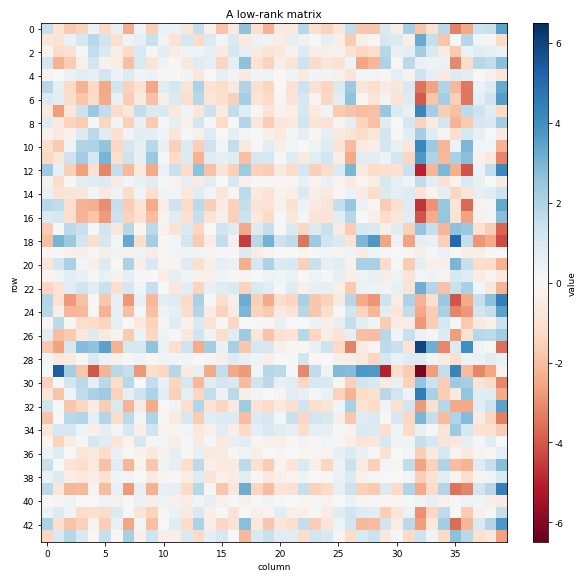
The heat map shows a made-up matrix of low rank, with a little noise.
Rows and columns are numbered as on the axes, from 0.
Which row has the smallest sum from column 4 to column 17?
29
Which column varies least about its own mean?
10
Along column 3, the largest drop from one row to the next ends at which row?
12
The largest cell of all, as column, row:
32, 27
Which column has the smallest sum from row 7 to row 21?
39
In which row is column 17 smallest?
18
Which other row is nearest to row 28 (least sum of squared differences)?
35
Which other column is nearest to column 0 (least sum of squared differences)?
13
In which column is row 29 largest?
1
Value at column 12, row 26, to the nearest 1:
-1
